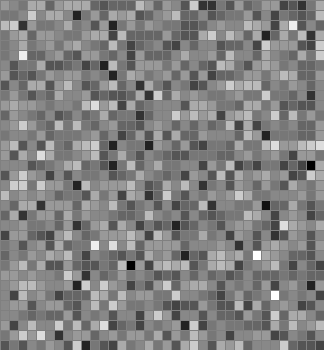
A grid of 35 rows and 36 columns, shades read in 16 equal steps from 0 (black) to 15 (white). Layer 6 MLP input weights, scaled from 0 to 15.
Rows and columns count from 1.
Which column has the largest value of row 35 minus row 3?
22
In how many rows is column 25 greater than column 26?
14
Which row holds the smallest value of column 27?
25
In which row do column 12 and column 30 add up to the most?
29
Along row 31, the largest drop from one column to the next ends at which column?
28
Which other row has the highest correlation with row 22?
3
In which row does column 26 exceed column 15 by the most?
27
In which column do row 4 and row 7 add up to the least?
35
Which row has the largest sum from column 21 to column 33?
12
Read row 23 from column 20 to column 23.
2 5 6 8
